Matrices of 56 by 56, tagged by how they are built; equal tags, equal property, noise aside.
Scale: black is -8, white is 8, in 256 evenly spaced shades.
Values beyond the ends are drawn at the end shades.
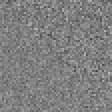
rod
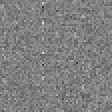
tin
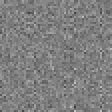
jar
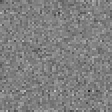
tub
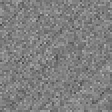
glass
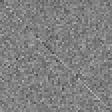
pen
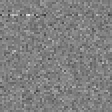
tub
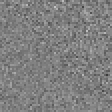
rod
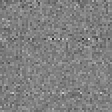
tub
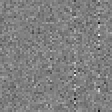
tin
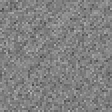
glass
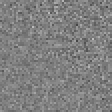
rod
